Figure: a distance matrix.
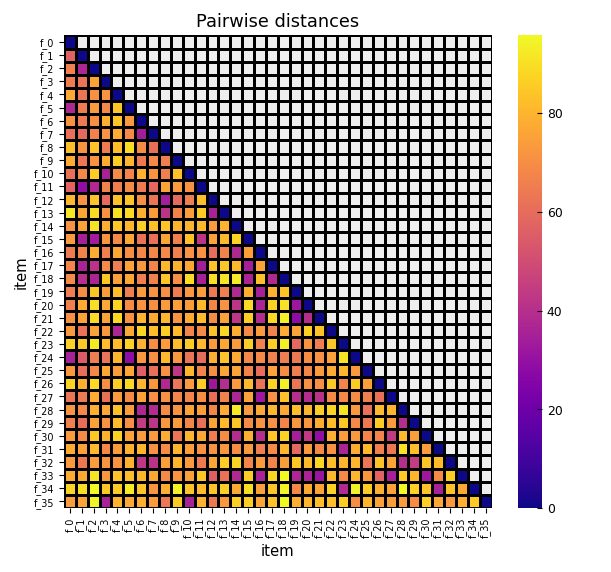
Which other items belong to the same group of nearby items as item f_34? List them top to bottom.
f_23, f_31
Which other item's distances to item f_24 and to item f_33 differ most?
f_5
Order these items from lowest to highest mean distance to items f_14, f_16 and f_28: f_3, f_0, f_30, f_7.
f_30, f_7, f_0, f_3
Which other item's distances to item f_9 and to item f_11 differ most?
f_17
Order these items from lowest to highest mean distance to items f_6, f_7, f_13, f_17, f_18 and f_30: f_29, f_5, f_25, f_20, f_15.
f_15, f_29, f_25, f_20, f_5
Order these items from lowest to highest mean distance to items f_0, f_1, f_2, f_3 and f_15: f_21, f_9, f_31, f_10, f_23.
f_10, f_9, f_31, f_21, f_23
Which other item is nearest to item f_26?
f_12
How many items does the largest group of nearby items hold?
8
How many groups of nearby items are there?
9
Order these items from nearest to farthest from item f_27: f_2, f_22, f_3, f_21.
f_21, f_3, f_22, f_2
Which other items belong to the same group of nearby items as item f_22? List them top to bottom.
f_4
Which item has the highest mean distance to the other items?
f_34
